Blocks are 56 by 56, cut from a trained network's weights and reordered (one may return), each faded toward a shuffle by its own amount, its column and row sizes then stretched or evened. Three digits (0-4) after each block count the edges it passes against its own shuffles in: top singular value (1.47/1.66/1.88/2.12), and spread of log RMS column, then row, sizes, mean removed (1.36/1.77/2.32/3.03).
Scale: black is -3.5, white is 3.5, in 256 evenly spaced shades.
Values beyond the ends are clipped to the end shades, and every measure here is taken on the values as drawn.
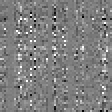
0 4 1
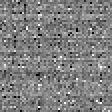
1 2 0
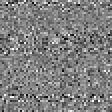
2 0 3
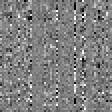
2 4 1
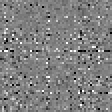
1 3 3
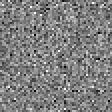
1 0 1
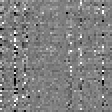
1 3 0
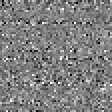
0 0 3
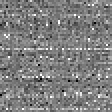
2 2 2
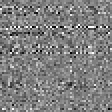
3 0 3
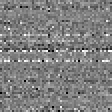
2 1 3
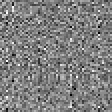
2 2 0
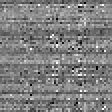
4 3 1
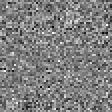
2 0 2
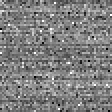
2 0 0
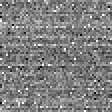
2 1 0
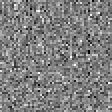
1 1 0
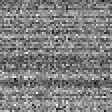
4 1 0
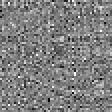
3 2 0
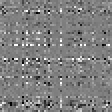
2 3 4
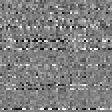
3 0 4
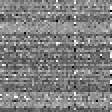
4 2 0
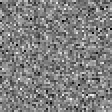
0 0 0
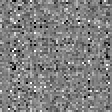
0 3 2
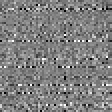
4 0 4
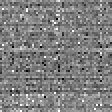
2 2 1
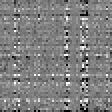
4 4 2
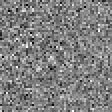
0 2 0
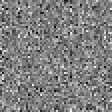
1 2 1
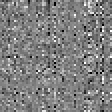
2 4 2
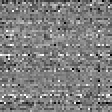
2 1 4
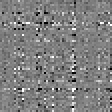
2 3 3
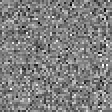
2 1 0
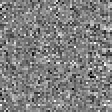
0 2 1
